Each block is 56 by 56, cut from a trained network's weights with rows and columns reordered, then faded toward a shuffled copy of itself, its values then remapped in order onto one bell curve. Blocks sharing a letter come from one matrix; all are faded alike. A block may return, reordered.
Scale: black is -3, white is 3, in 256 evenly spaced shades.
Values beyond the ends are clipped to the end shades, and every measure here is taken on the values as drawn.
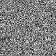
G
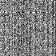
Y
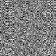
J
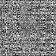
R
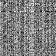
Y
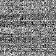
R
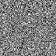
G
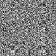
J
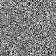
G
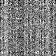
Y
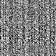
Y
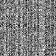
Y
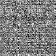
R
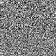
G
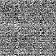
R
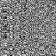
J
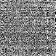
R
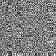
J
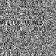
G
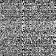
R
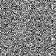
G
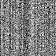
Y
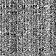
Y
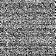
R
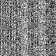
Y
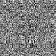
J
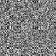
J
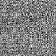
J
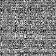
R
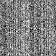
Y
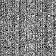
Y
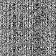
Y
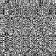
J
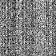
Y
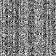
Y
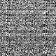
R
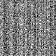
Y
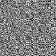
J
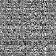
R
